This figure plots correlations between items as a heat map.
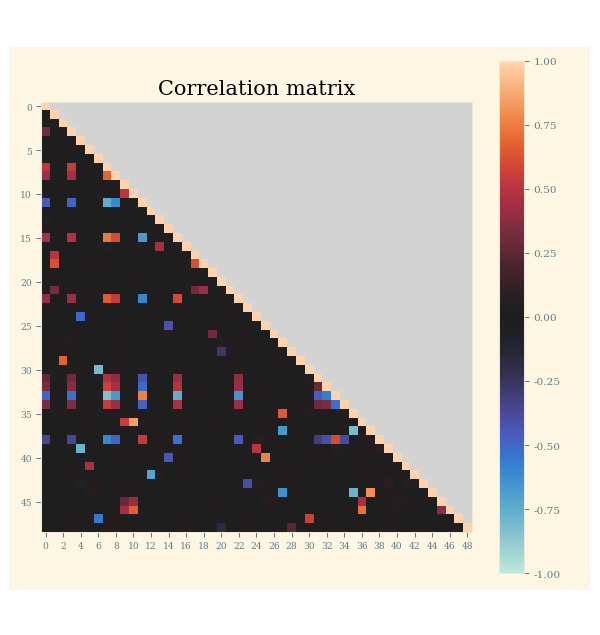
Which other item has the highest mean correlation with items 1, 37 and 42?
44
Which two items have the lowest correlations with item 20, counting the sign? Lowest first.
28, 48
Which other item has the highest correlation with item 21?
18
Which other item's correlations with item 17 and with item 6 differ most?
30
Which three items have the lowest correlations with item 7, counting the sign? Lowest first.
33, 11, 38
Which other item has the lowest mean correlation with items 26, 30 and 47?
6
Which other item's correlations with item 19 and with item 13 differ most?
16
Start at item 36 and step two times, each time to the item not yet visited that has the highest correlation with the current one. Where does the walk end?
46
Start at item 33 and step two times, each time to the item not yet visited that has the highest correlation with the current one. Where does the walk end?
38
